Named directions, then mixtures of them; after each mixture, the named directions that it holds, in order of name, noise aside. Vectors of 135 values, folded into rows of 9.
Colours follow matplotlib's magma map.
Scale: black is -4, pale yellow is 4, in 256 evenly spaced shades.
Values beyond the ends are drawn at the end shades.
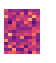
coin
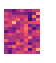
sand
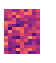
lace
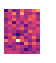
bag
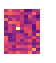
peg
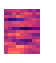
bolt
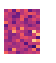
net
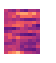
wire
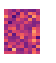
coin, net.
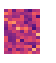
net, peg, sand.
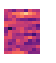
lace, wire.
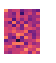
bag.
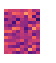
lace, sand.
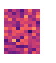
bag, bolt, peg.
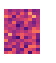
coin, lace.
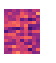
bolt, sand, wire.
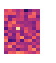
coin, peg.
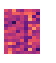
sand.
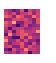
coin, lace, sand.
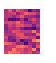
bolt, net, peg.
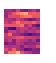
wire.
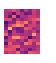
lace.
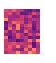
bag, lace, peg.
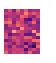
coin, net, wire.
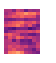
bolt, wire.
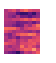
wire.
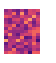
bag, coin.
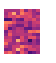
bag, bolt, lace.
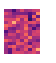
sand.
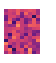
coin, sand.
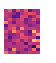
net.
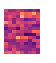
net, wire.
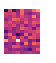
bag, sand.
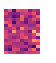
net.
